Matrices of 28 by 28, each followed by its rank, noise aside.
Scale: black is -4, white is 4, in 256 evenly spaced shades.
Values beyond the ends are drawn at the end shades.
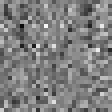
seven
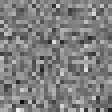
seven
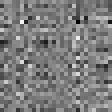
four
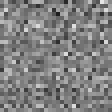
seven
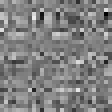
four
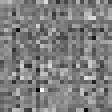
six
